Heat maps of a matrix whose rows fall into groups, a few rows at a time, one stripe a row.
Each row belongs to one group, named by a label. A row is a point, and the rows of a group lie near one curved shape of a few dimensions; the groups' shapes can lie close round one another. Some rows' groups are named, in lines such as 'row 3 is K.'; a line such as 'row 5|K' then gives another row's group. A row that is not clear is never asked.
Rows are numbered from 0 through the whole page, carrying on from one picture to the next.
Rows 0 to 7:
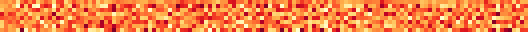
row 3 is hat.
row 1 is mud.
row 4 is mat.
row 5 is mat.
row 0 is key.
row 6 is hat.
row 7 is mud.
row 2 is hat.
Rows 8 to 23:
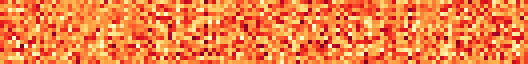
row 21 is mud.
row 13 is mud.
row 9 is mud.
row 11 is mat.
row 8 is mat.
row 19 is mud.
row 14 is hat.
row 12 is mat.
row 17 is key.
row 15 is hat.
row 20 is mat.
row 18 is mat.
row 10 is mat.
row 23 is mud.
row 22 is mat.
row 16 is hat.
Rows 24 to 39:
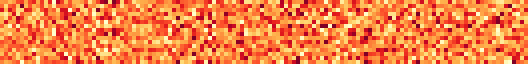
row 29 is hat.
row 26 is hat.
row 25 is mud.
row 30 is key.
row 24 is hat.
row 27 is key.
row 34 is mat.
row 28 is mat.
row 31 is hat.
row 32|hat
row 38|hat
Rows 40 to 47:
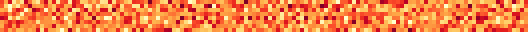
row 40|hat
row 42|hat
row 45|mat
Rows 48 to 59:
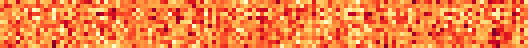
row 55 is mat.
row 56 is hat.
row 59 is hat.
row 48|hat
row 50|mud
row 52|mud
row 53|mat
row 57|mud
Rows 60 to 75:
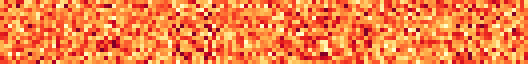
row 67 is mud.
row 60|hat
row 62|mat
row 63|mud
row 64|hat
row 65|mud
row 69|mat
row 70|hat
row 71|hat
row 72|mat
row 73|key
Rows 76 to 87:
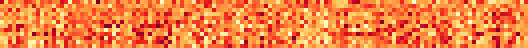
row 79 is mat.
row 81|mat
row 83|hat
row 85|mat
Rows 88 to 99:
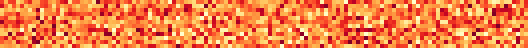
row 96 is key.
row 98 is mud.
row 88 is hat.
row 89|mat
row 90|mat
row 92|mud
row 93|mat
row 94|hat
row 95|mud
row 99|mud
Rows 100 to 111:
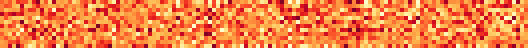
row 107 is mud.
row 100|mud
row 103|mat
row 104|mud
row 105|mud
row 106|hat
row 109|mud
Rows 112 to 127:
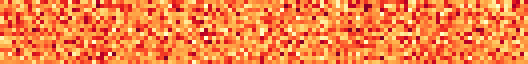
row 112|hat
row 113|hat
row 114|mud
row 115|mat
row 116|hat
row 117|mat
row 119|mud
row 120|mat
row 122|key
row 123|mud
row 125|hat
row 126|mat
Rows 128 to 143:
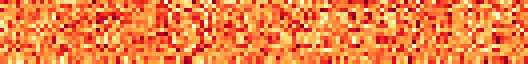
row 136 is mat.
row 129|mat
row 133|mat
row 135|hat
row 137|hat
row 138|hat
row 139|hat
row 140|mat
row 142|mat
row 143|mat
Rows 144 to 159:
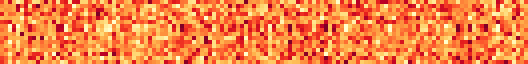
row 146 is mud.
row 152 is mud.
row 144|hat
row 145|mud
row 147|hat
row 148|mat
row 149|hat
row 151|key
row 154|key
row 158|mat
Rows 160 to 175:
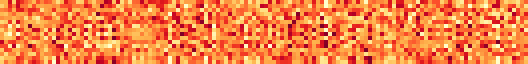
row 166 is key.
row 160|key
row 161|mat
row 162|mud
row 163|hat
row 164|mud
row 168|key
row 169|hat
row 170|hat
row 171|key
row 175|hat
